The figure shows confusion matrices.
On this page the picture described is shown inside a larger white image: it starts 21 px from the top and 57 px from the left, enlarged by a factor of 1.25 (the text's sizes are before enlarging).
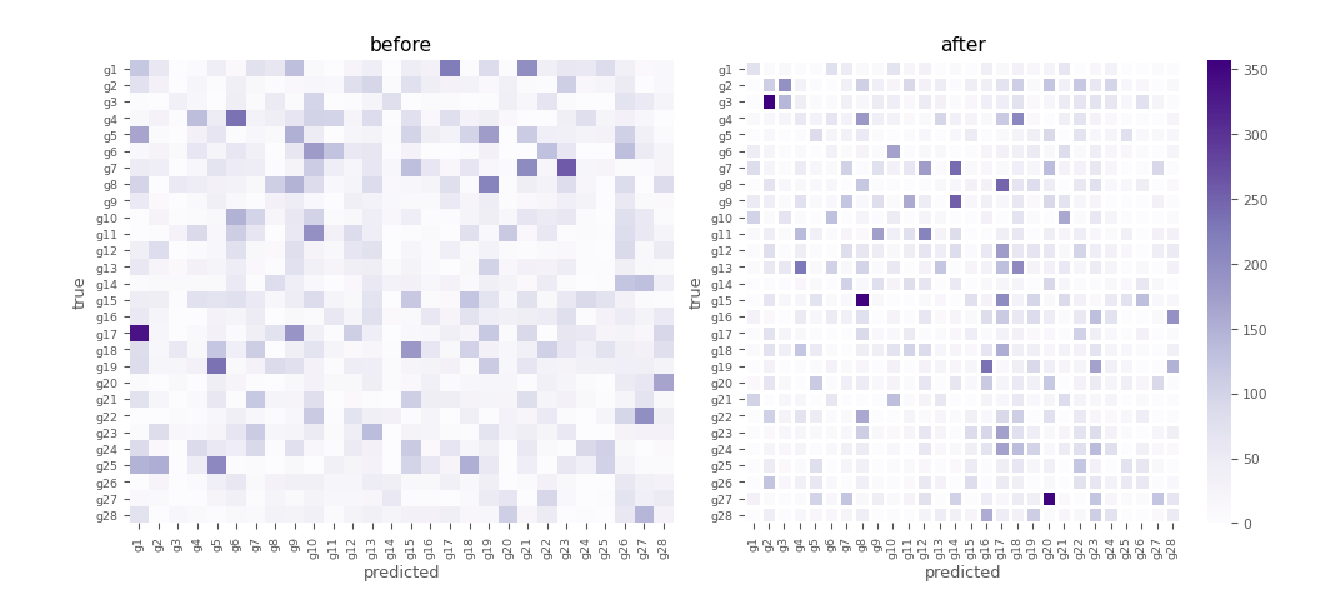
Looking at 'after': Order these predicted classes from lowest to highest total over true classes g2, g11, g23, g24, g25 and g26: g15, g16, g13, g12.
g13, g16, g15, g12
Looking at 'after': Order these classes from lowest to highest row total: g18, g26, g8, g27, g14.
g14, g26, g8, g18, g27
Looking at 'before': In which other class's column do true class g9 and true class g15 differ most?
g18
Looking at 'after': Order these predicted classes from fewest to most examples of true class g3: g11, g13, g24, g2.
g11, g13, g24, g2
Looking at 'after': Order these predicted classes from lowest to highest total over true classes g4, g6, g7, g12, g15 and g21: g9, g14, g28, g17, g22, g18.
g28, g9, g22, g14, g18, g17
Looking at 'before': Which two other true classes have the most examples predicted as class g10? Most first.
g11, g6
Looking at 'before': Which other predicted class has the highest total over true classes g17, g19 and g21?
g1
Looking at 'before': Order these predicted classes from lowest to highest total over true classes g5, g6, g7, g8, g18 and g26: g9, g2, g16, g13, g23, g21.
g2, g16, g13, g21, g9, g23
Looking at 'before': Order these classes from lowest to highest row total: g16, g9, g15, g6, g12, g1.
g9, g12, g16, g6, g15, g1
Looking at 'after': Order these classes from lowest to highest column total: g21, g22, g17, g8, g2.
g21, g22, g2, g8, g17
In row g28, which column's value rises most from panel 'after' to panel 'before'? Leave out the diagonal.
g27
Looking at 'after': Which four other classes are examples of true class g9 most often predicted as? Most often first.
g14, g11, g7, g20
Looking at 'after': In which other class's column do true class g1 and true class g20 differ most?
g5
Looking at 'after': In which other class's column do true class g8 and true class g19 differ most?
g17
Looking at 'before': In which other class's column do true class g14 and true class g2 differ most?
g27
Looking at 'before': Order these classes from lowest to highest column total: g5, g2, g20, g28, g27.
g20, g2, g28, g27, g5
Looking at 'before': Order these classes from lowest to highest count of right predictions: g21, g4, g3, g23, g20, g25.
g20, g3, g23, g21, g25, g4
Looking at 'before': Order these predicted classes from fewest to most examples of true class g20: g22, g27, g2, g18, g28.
g2, g18, g22, g27, g28
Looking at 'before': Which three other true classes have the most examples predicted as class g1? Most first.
g17, g5, g25
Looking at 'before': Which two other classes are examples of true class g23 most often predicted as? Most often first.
g13, g7
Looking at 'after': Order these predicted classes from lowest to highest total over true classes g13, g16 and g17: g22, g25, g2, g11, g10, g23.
g25, g11, g10, g2, g22, g23
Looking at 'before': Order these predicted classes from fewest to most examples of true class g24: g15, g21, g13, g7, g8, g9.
g8, g13, g21, g9, g7, g15
